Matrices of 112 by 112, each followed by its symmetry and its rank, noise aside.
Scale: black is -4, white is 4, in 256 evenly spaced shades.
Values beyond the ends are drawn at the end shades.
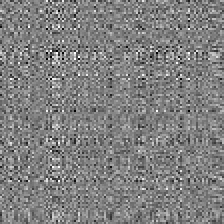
no symmetry, rank three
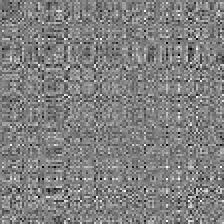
symmetric, rank five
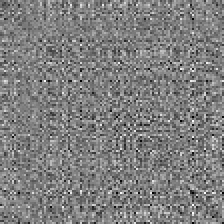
symmetric, rank four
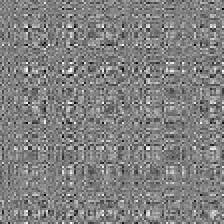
symmetric, rank three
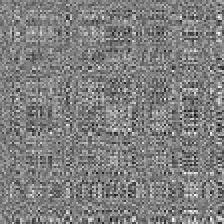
no symmetry, rank three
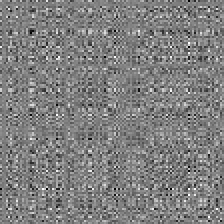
symmetric, rank four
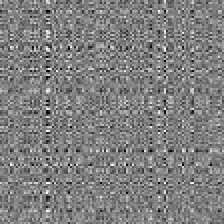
no symmetry, rank three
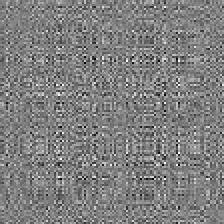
antisymmetric, rank four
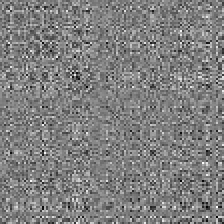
symmetric, rank five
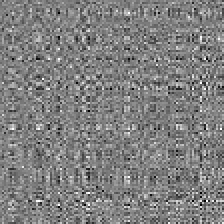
symmetric, rank three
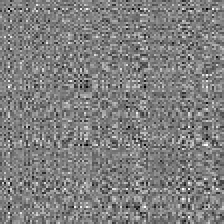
symmetric, rank four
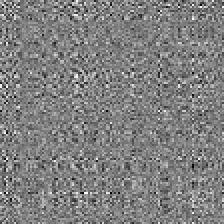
no symmetry, rank four
